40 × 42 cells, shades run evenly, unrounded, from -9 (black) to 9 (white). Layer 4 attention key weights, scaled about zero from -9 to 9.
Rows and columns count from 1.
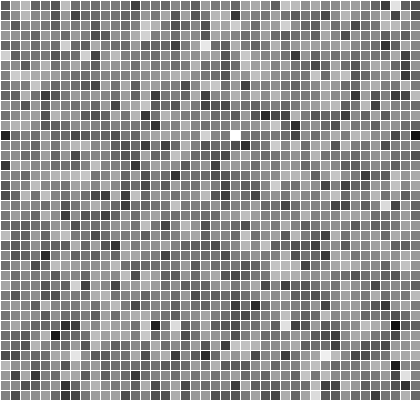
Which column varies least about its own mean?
20
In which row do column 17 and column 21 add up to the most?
14
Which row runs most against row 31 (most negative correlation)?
25
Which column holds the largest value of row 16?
18
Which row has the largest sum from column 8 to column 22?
34
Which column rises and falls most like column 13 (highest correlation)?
15
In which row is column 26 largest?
8
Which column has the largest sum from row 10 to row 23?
28
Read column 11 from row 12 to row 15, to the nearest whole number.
-2 -1 -2 1
